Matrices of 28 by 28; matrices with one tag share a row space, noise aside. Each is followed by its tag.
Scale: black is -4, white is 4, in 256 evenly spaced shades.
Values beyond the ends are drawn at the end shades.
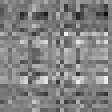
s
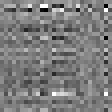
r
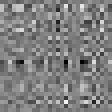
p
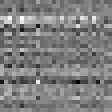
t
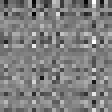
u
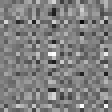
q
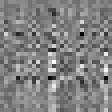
q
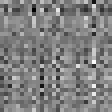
u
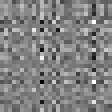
u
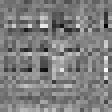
r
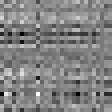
t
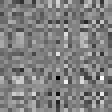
p
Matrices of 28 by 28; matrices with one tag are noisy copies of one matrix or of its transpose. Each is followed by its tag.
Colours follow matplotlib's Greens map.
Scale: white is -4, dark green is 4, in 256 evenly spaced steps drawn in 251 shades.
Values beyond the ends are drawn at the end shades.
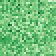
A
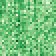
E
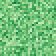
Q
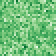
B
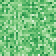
B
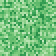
A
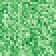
B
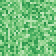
B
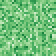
Q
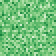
Q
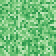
B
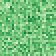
Q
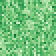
E
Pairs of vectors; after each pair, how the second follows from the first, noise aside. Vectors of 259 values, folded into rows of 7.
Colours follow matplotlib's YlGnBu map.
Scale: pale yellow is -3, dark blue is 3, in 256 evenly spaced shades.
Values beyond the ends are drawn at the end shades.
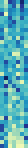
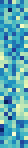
wrapped around.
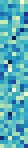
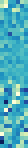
wrapped around, negated, partly zeroed.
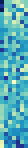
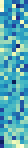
negated.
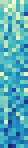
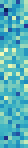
wrapped around, partly zeroed.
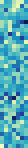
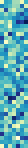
copied.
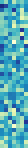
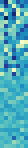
wrapped around, negated, partly zeroed.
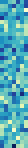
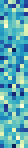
copied.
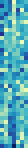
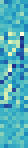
wrapped around, negated, partly zeroed.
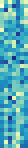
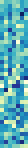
wrapped around.
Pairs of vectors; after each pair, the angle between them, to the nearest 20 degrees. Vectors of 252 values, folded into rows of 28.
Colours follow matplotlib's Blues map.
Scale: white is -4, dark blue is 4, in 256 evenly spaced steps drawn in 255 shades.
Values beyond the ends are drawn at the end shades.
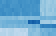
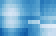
120 degrees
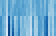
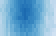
100 degrees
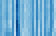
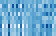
80 degrees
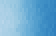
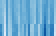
80 degrees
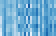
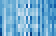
140 degrees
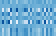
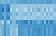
120 degrees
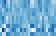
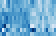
140 degrees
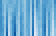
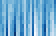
20 degrees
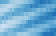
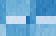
80 degrees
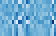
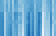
80 degrees
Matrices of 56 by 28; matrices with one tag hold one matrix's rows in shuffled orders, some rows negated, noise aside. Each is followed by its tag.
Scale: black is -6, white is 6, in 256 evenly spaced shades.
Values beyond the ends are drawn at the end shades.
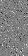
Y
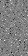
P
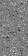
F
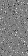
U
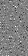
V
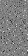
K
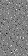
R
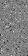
P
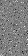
U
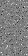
Y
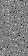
F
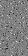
R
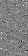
Y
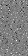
R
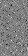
R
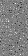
V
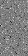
P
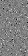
K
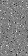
R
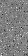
Y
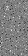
P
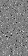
R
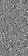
K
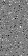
V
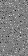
V
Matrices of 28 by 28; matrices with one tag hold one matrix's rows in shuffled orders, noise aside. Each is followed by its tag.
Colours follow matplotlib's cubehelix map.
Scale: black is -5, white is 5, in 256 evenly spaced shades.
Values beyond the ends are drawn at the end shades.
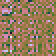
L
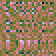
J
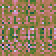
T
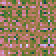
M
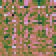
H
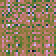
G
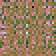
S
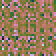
T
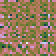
M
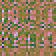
T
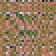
J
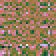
M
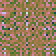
S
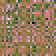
G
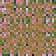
S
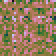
H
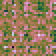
H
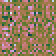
L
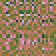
J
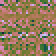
M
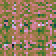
H
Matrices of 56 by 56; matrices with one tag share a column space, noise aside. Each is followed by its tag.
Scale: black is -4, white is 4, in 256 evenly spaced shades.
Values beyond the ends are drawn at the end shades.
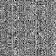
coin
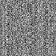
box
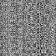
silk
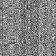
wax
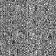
coin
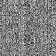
box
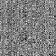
wax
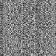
silk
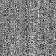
wax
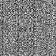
box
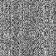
coin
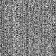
silk
